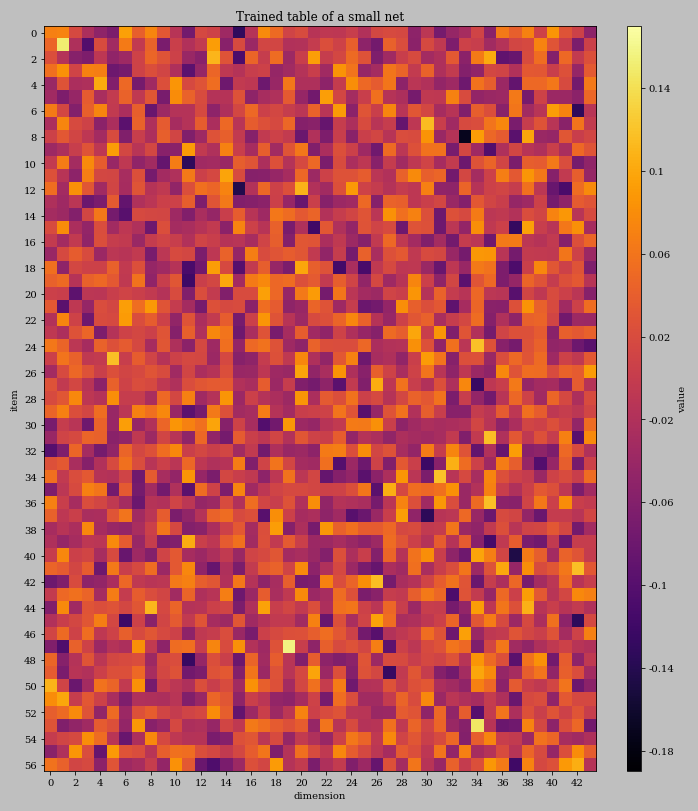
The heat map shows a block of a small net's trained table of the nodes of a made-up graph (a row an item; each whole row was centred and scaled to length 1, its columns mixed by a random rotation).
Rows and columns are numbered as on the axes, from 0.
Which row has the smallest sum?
13
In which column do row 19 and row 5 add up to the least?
36
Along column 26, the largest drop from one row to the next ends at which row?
46
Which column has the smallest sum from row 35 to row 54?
37
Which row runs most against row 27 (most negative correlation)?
10
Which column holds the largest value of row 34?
31
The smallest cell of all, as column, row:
33, 8
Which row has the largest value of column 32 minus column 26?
35
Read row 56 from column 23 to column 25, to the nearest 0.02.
0 -0.06 -0.04
